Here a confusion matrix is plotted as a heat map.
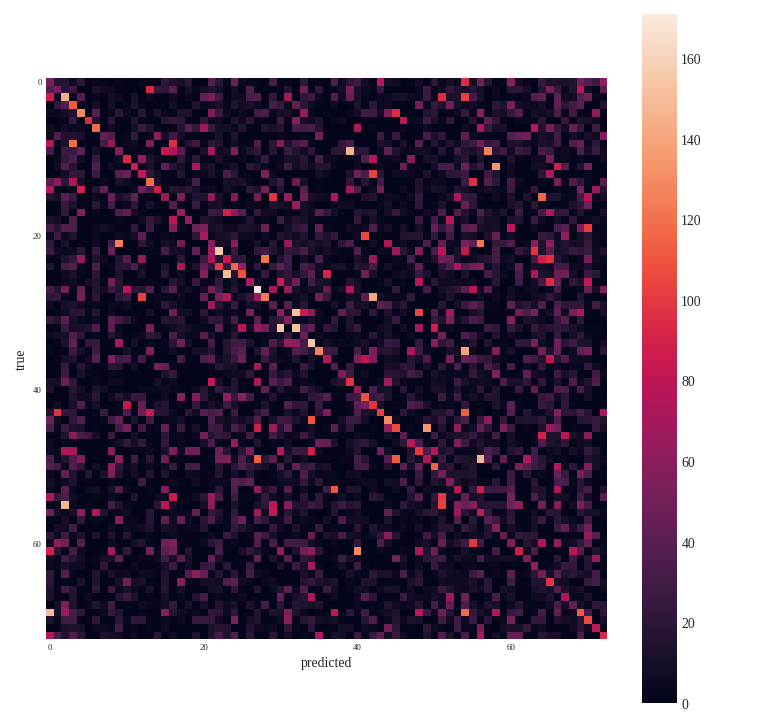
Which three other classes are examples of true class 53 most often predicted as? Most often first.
37, 56, 66
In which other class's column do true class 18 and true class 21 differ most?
9
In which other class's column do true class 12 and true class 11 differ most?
58
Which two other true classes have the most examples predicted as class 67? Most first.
46, 20
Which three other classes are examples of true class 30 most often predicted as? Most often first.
32, 48, 33
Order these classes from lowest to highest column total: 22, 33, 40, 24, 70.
40, 22, 33, 24, 70
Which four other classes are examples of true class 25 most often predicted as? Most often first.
23, 36, 63, 20
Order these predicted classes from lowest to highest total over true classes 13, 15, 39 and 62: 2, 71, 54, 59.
59, 54, 71, 2
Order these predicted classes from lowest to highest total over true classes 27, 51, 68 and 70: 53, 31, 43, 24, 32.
43, 32, 53, 24, 31
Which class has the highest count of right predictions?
27
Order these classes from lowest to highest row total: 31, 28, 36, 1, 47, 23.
47, 31, 1, 28, 36, 23
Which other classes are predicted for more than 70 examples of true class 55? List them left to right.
2, 15, 29, 51
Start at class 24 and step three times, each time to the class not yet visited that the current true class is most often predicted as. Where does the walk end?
34
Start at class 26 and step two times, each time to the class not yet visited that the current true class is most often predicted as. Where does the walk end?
17
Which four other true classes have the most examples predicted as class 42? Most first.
28, 12, 10, 23
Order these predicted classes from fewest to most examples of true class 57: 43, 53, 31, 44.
43, 44, 31, 53
